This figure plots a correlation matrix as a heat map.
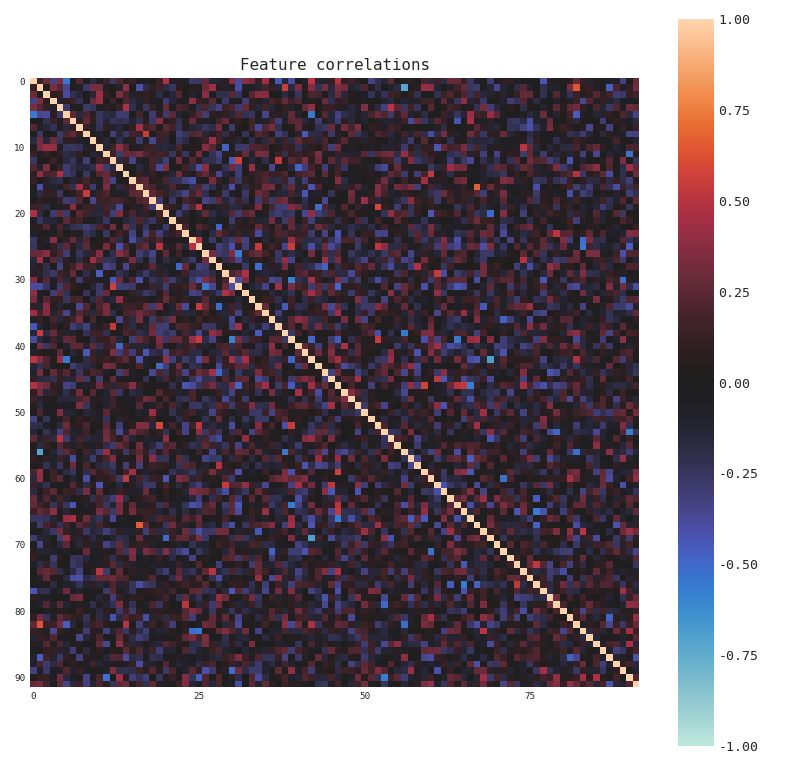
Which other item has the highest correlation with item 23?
79
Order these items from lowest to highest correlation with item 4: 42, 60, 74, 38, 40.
74, 40, 38, 60, 42
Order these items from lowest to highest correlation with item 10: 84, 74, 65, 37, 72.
72, 37, 84, 65, 74
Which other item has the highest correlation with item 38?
1
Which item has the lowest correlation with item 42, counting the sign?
69
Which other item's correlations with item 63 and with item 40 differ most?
13
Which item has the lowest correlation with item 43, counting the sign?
19
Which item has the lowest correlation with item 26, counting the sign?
31
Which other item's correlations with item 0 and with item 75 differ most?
37
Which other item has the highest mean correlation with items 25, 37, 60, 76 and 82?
14
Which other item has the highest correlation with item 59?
46
